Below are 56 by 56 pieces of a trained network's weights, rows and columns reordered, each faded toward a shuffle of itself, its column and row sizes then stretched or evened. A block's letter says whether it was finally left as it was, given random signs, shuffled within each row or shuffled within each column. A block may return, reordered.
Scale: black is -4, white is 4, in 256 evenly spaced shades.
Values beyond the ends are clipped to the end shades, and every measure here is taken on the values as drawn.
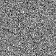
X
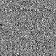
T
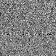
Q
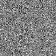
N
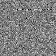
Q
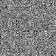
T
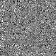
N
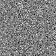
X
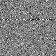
Q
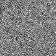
N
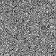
T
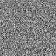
T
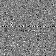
N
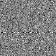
N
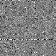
T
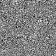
N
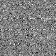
Q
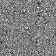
T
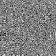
T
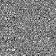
T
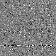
N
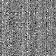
T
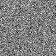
Q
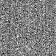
X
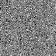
X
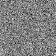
Q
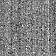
T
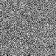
T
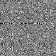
T
